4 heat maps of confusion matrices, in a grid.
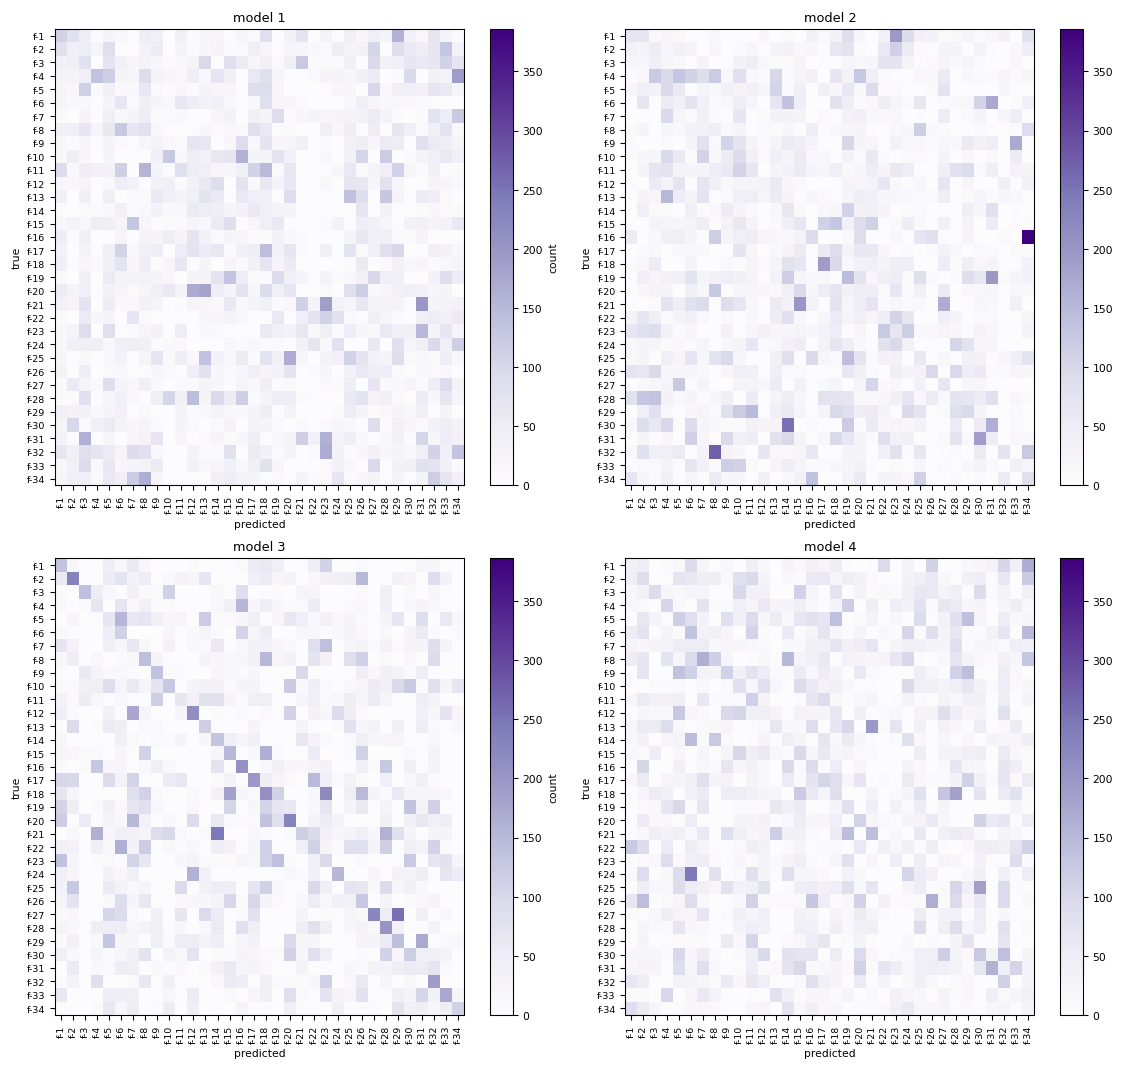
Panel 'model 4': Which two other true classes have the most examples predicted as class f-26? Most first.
f-1, f-6
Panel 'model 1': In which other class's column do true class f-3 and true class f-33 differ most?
f-21
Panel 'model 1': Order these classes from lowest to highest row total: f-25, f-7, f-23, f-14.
f-14, f-7, f-23, f-25
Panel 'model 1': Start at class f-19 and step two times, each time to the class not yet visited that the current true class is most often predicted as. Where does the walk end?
f-7
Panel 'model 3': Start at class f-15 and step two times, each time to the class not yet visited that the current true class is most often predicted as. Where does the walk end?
f-23
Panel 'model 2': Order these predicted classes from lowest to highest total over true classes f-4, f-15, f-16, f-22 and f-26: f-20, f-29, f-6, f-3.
f-29, f-6, f-3, f-20
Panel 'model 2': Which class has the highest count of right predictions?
f-19
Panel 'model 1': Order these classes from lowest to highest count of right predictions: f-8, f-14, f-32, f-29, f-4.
f-29, f-14, f-8, f-32, f-4
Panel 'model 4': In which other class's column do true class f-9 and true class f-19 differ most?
f-29
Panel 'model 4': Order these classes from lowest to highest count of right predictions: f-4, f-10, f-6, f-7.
f-7, f-10, f-4, f-6
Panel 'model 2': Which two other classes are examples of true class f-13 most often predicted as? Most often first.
f-4, f-7
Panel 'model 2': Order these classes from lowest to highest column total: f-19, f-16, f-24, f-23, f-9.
f-16, f-24, f-9, f-23, f-19
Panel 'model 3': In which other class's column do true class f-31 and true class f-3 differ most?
f-10
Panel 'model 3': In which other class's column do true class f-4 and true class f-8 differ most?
f-16
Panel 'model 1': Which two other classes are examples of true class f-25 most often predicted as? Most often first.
f-20, f-13
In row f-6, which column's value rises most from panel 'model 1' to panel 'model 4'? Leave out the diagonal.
f-34
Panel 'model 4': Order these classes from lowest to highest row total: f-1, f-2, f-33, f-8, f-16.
f-33, f-16, f-1, f-2, f-8
